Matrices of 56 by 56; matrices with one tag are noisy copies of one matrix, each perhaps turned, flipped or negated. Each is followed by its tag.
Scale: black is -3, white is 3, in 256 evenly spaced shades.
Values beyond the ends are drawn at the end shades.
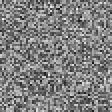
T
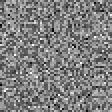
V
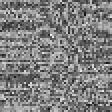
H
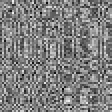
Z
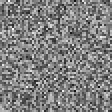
V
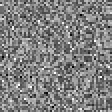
T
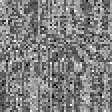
H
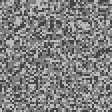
T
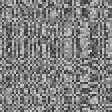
Z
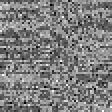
H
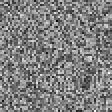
T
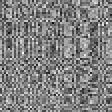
Z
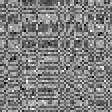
Z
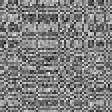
Z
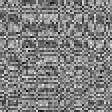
Z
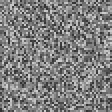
T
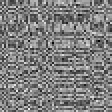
Z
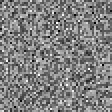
T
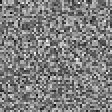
T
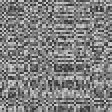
Z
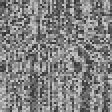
H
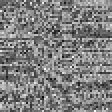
H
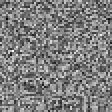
T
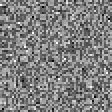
T
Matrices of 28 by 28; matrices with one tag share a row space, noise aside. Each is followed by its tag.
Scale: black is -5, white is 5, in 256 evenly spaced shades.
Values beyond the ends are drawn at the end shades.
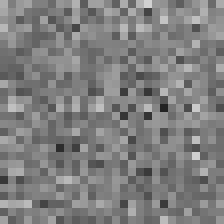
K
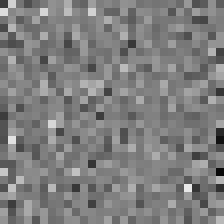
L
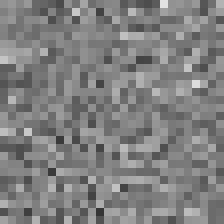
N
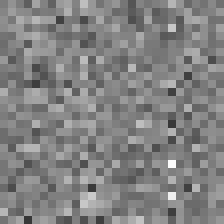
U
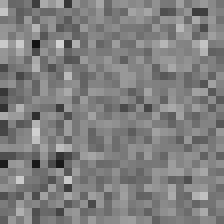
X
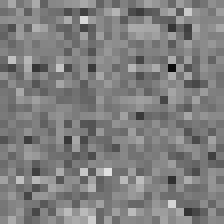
U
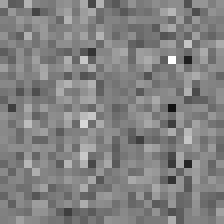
U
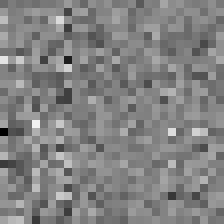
X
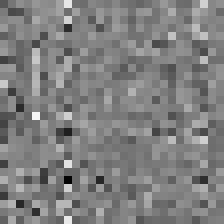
X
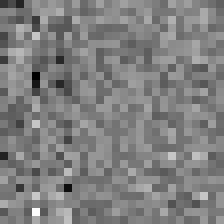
X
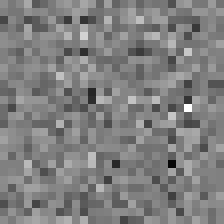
U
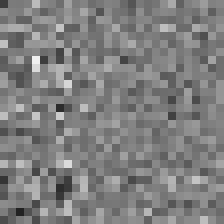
X
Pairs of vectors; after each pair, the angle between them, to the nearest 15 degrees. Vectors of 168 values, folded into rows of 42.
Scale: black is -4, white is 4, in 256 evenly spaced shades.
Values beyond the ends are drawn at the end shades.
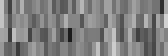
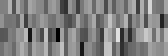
90 degrees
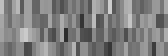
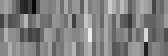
105 degrees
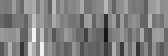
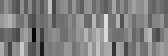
150 degrees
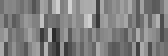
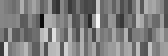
150 degrees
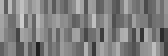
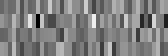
90 degrees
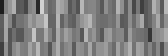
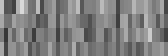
150 degrees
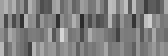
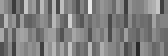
105 degrees
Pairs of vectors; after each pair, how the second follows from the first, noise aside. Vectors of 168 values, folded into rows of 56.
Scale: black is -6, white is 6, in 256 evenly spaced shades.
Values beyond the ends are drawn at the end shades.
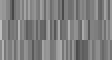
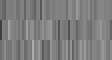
negated, partly zeroed.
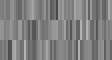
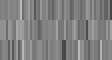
wrapped around, partly zeroed.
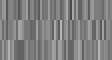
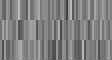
negated.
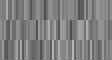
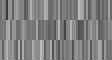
negated.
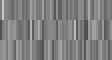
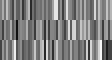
wrapped around, negated, scaled up.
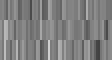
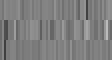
negated, partly zeroed.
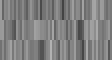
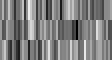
reversed, negated, scaled up.
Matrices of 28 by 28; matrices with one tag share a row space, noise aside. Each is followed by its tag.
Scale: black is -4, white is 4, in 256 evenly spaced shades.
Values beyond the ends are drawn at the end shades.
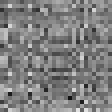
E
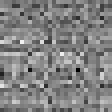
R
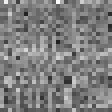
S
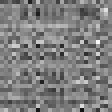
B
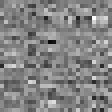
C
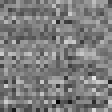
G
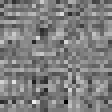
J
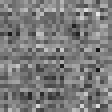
B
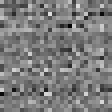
R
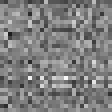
E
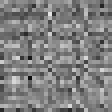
R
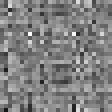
E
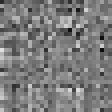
R
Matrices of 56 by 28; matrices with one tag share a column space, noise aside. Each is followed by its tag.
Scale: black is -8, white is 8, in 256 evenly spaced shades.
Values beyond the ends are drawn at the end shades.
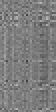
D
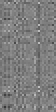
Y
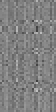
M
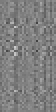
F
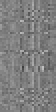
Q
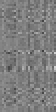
Q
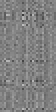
D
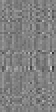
Q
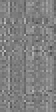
F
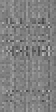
F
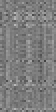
D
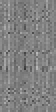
Q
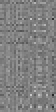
Y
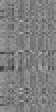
Q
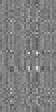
Q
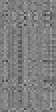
D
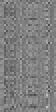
Y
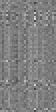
D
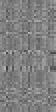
Q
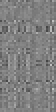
M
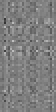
F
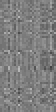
Q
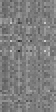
F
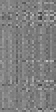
D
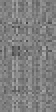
F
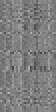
Q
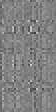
M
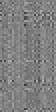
D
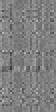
Q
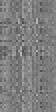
F
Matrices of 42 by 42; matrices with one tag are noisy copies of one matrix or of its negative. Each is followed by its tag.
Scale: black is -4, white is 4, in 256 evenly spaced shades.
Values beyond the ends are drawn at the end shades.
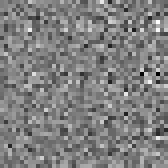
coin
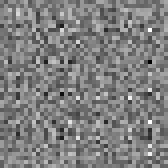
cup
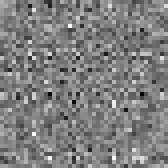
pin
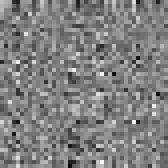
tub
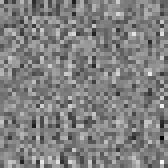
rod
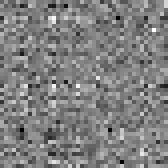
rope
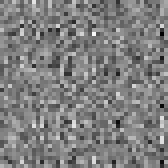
rod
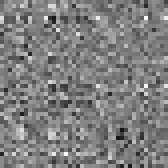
rope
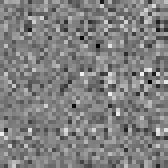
coin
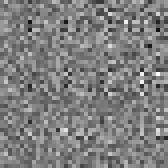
coin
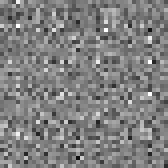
cup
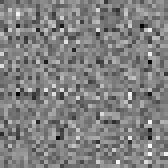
cup
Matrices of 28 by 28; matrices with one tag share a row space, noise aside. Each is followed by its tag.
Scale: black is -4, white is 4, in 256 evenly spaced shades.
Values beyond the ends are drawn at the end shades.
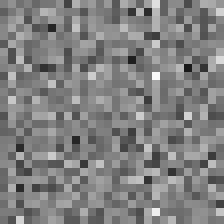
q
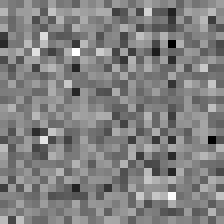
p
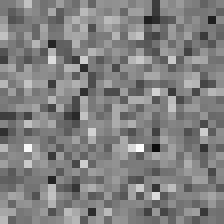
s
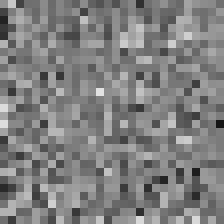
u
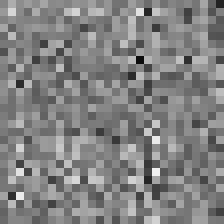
q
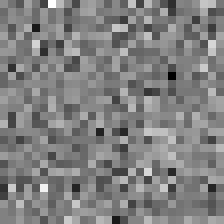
p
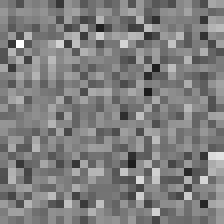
q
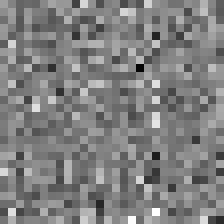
q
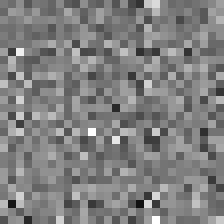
q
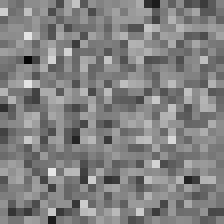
s
